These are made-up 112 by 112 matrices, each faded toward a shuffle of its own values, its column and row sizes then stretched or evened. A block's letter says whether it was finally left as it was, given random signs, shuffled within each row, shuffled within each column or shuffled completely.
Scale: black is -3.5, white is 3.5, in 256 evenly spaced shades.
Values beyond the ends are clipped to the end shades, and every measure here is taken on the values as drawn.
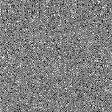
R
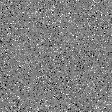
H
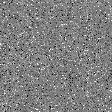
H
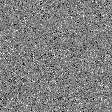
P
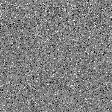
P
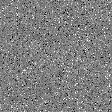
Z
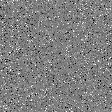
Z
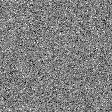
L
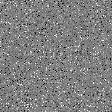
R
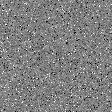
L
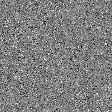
Z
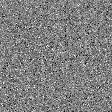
P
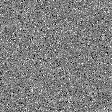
P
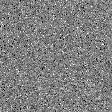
Z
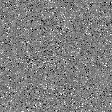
R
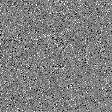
R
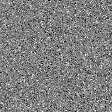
Z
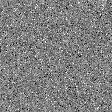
L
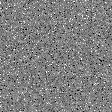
L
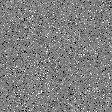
Z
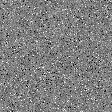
L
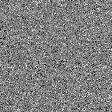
H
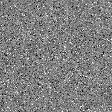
P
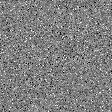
P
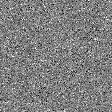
P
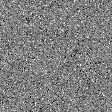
Z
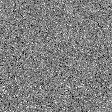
P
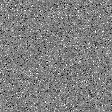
P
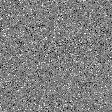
P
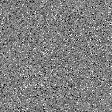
R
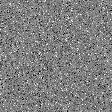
Z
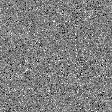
H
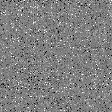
R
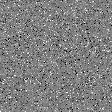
P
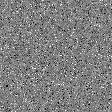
L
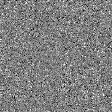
R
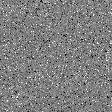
P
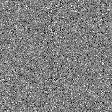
R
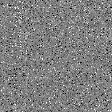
R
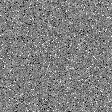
L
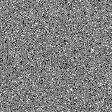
Z
